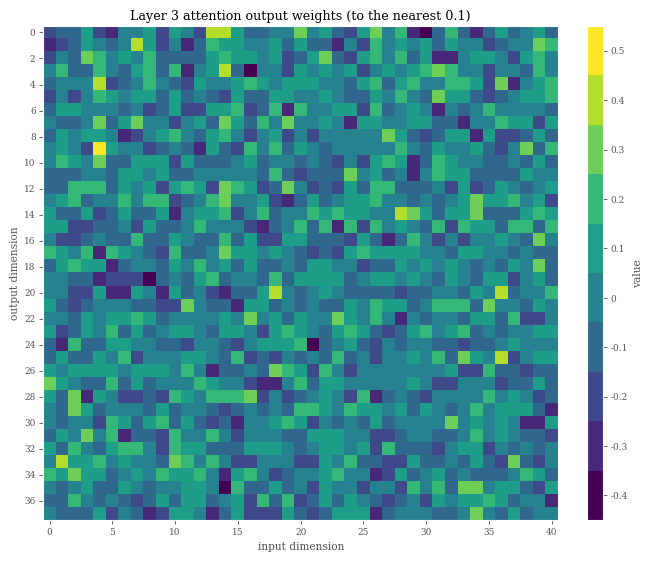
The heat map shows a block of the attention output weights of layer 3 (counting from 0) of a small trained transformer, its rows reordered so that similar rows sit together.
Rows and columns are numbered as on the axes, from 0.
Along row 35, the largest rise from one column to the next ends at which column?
15
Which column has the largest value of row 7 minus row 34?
14
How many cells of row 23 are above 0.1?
5
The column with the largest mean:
4
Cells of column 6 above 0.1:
3
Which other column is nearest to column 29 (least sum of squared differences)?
30
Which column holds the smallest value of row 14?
10
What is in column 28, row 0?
0.2
